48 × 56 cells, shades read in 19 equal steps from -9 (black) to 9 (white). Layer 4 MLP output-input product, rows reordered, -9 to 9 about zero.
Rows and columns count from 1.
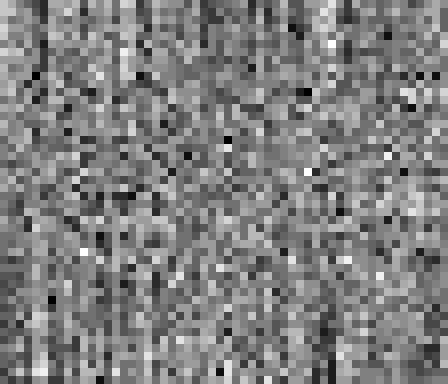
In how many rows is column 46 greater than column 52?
26
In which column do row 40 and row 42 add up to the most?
46
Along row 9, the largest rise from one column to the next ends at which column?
33
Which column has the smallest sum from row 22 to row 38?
13
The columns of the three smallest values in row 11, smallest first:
4, 19, 18
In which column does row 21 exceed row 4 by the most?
37
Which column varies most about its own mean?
42
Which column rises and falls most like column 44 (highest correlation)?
6
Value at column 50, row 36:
-1
